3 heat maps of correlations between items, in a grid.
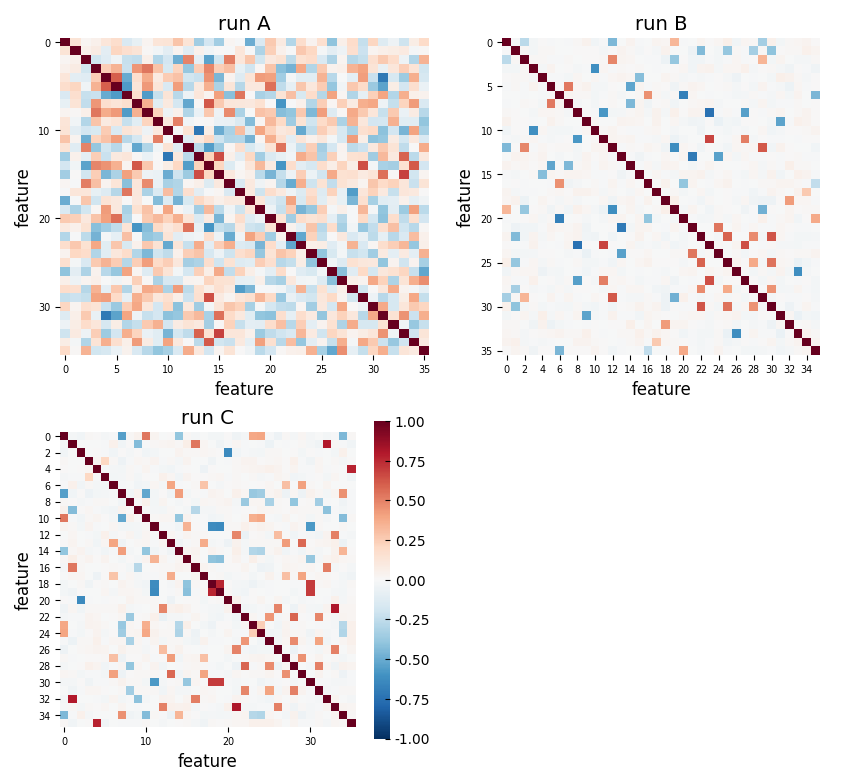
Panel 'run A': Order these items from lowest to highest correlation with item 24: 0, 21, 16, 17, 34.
16, 34, 0, 17, 21
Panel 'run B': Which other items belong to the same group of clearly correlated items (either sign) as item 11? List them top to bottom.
8, 23, 27
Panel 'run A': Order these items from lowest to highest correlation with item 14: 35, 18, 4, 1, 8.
35, 1, 18, 8, 4
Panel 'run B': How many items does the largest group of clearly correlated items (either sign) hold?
5
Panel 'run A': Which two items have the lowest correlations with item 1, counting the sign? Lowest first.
19, 29
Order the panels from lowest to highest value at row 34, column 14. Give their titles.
run B, run C, run A
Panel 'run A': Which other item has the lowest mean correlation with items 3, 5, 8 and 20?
6
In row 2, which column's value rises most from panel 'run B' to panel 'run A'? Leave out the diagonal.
16
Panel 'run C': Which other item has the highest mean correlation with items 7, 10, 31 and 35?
4
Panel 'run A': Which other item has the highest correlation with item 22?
18
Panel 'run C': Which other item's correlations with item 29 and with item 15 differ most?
13
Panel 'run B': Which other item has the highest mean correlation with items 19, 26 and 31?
0
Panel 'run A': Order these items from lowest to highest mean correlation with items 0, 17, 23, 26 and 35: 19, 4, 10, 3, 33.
19, 4, 10, 3, 33
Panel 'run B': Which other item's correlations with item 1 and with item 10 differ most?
3
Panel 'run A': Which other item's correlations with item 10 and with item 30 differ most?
31
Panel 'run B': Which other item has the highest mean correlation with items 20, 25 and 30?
22
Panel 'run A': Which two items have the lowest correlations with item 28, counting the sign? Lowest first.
17, 18
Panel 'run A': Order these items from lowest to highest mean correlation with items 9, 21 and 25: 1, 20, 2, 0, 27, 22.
27, 22, 2, 1, 0, 20
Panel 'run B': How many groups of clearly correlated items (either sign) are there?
12
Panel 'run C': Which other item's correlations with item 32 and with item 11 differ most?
1
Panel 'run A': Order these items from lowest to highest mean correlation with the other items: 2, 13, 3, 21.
21, 2, 13, 3
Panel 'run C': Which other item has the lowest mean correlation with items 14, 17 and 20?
2
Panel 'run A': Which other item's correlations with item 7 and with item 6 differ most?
8
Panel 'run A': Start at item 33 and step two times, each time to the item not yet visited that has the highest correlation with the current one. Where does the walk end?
13
